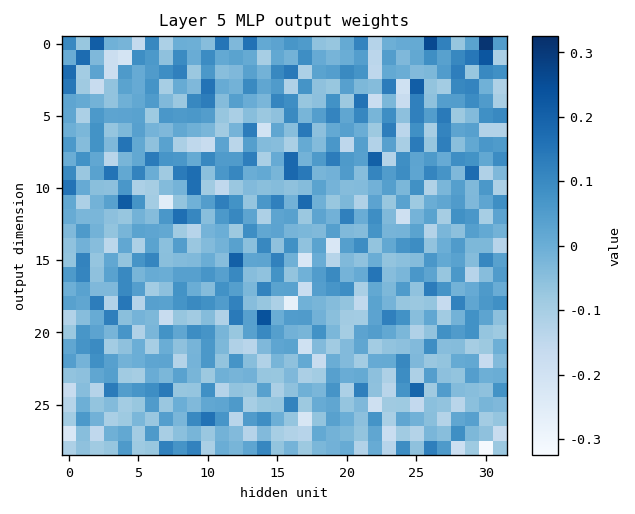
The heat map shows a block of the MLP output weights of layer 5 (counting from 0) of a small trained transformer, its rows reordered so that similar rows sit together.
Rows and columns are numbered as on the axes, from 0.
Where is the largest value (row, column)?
0, 30
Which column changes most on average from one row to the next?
17
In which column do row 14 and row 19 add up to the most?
14
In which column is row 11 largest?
4
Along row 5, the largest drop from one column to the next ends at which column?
28
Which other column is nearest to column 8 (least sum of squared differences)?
20
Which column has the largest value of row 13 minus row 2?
22
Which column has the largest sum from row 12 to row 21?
12
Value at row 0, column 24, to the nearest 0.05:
0
